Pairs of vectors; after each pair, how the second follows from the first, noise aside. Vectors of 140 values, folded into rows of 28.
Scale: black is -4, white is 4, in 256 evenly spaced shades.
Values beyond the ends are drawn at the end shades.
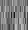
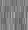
negated, shrunk.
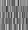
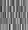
reversed.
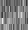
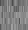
wrapped around, negated, shrunk.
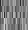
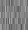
wrapped around, negated, shrunk.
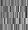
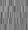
reversed, shrunk.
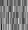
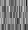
reversed.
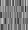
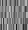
reversed, negated.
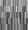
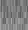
reversed, shrunk.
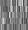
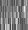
reversed.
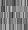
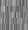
negated, shrunk.
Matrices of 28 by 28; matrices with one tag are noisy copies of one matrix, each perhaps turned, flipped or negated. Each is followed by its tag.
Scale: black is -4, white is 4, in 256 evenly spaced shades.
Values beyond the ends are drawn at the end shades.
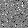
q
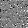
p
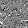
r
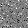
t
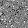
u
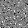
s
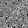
u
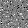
t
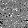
r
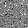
q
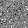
u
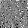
p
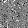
r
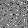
s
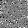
p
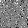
p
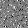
t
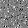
t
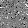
r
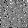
p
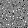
s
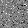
q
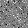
u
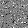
q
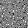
s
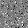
q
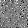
p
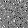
t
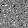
q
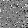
p
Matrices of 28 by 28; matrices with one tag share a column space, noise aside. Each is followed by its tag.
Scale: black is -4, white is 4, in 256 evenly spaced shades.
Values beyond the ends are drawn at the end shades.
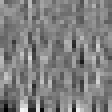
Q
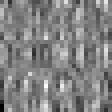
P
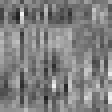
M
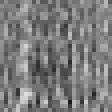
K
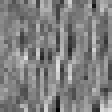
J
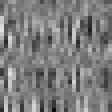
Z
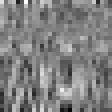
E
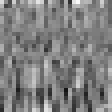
E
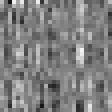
P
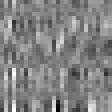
Z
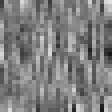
J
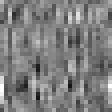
M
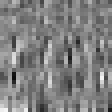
Q
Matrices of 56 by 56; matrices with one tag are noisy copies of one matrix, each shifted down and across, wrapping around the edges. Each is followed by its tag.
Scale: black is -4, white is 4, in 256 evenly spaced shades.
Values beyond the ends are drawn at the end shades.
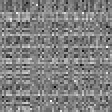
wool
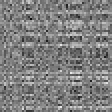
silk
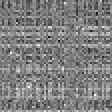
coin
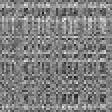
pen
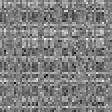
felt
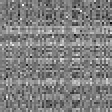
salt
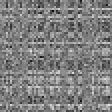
felt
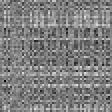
coin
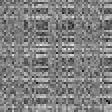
silk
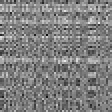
salt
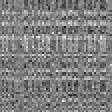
pen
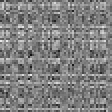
felt
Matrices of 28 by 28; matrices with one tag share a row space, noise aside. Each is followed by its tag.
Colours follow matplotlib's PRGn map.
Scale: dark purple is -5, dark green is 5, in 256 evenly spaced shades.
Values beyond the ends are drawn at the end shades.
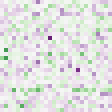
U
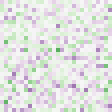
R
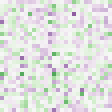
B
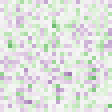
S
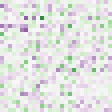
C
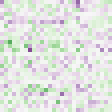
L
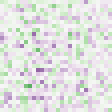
L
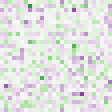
R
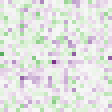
B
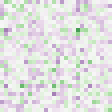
L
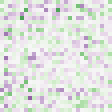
L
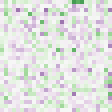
R
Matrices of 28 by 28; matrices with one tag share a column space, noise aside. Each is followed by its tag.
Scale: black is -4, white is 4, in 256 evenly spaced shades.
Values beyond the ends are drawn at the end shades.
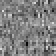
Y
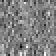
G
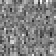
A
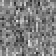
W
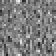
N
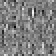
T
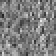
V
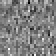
A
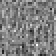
T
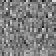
V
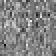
V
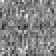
Y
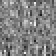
G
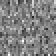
A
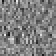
A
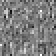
T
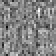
T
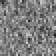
A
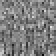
T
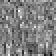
T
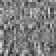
T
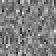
A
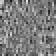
A
